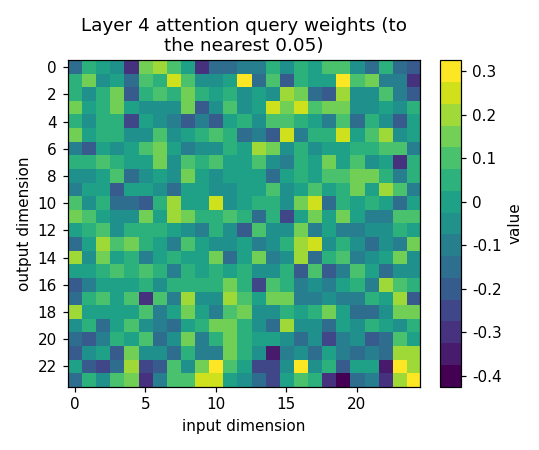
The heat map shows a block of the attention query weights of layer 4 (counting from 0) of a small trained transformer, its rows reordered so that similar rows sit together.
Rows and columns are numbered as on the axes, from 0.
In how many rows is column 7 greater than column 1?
11
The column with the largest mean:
8
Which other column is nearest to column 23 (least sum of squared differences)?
4
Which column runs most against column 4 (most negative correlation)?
19
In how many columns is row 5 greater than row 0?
15
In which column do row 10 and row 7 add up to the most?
10
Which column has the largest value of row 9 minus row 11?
22
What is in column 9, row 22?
0.15
